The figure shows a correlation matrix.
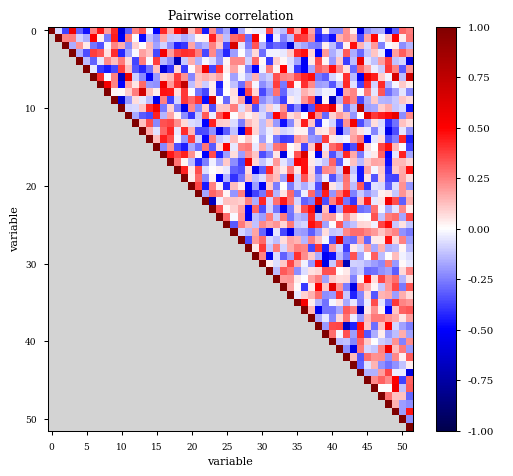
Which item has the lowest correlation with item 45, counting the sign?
14
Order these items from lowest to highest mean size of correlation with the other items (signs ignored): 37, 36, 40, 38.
37, 40, 36, 38
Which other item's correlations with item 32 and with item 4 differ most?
18
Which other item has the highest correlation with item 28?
17
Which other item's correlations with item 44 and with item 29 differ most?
10
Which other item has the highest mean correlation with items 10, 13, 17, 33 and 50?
40
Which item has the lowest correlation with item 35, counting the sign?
5
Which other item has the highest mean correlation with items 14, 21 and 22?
41
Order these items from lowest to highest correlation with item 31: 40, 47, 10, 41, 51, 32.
47, 32, 41, 10, 51, 40
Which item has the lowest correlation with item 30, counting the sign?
42
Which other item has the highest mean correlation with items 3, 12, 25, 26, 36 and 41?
16
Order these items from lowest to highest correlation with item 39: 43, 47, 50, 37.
43, 37, 47, 50
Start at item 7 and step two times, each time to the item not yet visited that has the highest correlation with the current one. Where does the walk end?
0
